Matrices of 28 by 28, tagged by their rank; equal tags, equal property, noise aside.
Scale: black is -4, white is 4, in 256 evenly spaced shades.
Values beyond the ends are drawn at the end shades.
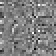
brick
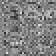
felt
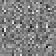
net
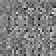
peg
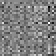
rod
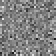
net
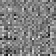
brick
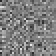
peg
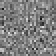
felt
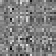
rod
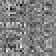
felt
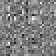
brick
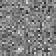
net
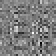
rod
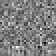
peg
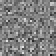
peg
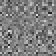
rod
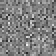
peg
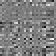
rod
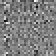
brick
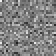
net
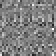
brick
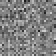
peg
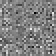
net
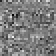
felt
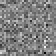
felt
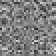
felt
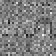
felt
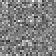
peg
